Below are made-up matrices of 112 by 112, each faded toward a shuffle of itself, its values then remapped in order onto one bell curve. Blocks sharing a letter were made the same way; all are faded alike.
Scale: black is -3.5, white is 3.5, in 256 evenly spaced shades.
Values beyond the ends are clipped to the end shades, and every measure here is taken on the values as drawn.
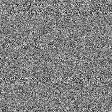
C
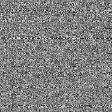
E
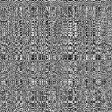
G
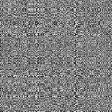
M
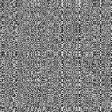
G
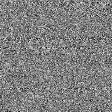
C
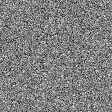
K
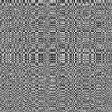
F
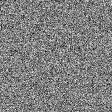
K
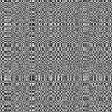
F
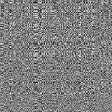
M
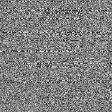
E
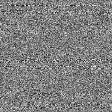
C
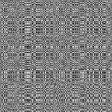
F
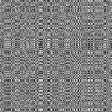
F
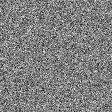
K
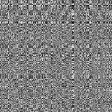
G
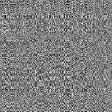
M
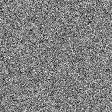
K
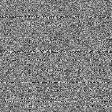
E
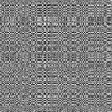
F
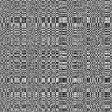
F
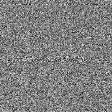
C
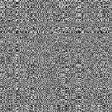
M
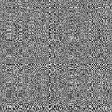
M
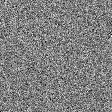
K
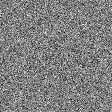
K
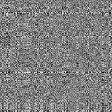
M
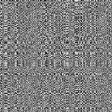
G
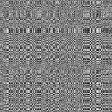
F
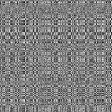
F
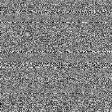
E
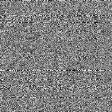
E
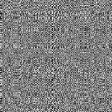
M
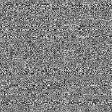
E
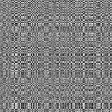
F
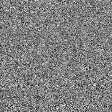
C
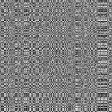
F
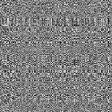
M
